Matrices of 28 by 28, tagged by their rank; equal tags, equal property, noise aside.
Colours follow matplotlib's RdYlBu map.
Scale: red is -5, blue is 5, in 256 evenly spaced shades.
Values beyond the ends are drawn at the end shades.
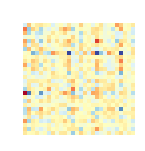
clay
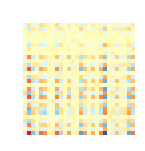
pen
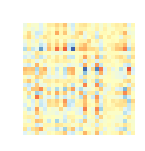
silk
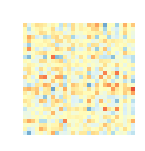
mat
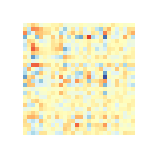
clay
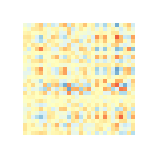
silk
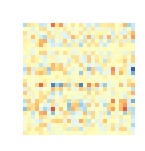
clay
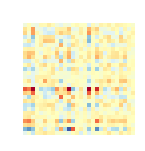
silk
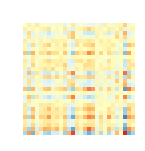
pen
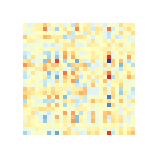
clay
